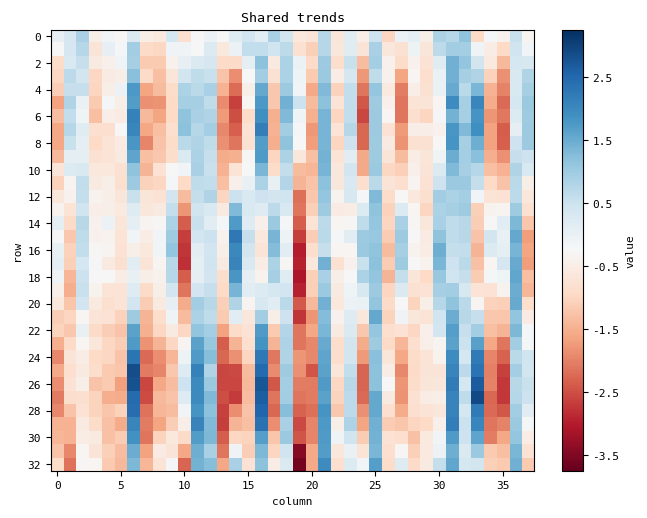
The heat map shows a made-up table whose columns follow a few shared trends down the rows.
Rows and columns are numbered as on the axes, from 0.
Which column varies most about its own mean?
14
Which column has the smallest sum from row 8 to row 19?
19
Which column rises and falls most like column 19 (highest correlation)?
1
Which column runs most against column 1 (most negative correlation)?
36
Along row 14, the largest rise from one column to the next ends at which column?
11
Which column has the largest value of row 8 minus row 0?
33
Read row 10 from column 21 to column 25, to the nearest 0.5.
1.5 -0.5 0.5 -1.5 1
